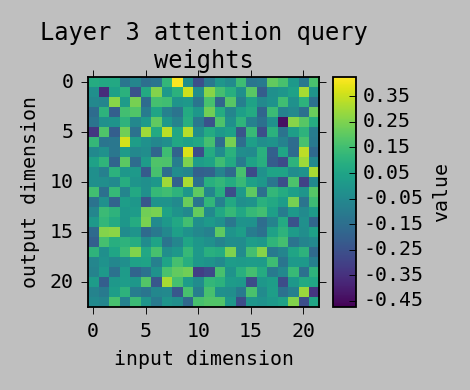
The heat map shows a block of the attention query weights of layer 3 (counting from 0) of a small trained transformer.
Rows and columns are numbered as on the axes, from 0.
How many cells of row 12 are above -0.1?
17
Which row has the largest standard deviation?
5
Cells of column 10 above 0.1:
3
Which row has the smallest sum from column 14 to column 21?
14
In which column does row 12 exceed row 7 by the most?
19
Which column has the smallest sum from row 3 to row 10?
18
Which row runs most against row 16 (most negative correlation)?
20
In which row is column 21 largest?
9
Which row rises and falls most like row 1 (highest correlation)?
21
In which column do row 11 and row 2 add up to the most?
2
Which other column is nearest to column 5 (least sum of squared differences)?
10
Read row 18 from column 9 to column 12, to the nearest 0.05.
0.1 0 0 -0.05
